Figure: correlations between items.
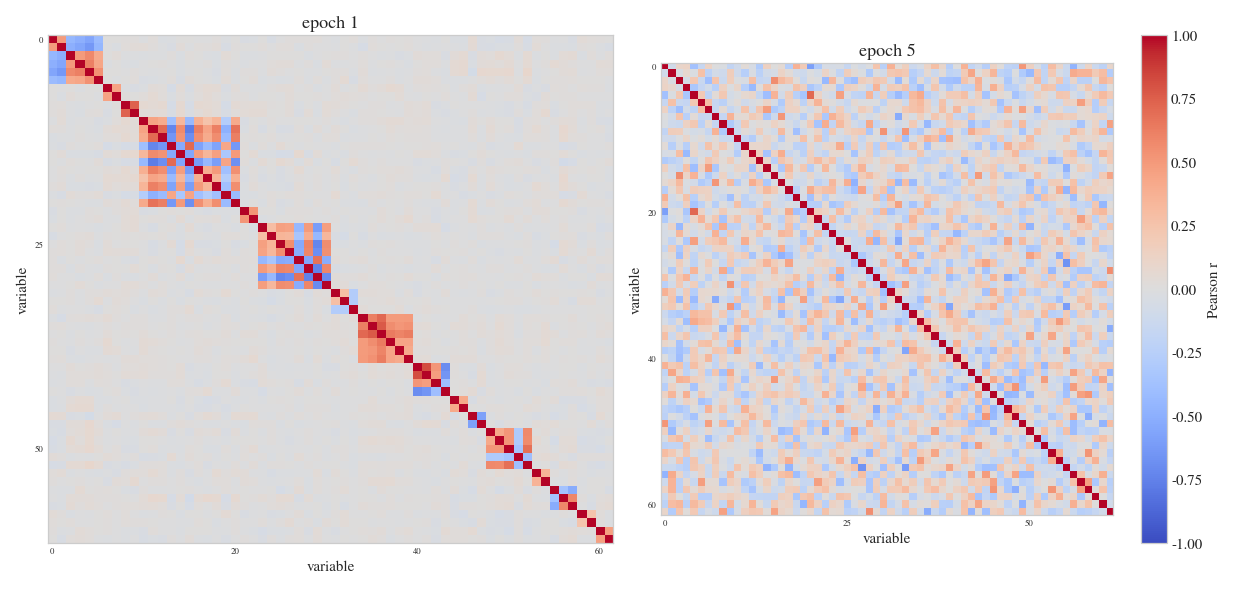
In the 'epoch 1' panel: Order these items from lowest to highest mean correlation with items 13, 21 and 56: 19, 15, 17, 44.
17, 44, 19, 15
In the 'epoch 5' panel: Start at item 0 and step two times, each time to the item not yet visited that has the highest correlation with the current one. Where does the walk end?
6
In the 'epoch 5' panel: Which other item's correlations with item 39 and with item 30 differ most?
33
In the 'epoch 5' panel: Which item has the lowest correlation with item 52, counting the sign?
41
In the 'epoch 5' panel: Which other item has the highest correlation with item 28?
61
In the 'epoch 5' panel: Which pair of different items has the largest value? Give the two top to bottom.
4, 20
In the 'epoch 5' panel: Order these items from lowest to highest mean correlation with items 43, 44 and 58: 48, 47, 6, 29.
47, 48, 6, 29
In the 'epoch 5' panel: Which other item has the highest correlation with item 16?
7
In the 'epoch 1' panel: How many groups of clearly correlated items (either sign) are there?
16
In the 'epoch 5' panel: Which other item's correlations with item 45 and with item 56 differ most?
48
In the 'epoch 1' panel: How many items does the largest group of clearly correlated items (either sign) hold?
11
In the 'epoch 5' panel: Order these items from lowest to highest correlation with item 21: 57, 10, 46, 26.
46, 26, 10, 57
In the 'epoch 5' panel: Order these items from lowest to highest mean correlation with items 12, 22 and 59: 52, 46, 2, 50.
50, 52, 2, 46
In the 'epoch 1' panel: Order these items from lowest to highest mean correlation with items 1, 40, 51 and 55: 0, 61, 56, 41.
56, 61, 0, 41
